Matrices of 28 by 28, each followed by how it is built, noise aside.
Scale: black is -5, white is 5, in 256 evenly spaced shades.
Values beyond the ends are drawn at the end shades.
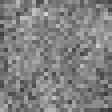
smooth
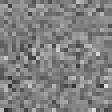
uneven rows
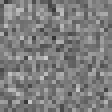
blocks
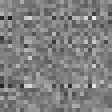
low rank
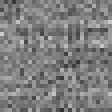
blocks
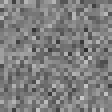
Hankel
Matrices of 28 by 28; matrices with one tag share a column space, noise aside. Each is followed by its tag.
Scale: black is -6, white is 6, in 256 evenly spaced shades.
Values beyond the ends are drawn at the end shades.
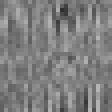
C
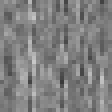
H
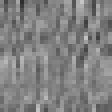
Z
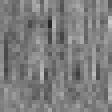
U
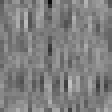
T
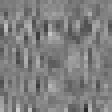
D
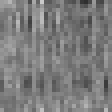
T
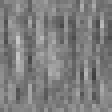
U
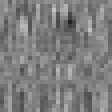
C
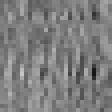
H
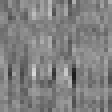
H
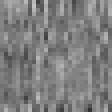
Z
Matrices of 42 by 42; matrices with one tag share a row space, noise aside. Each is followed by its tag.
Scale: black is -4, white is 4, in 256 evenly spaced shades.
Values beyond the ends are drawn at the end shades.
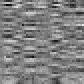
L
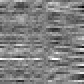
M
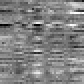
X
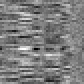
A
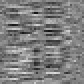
A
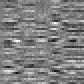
L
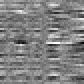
M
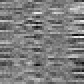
X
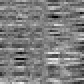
M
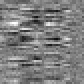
A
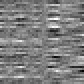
M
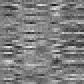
L
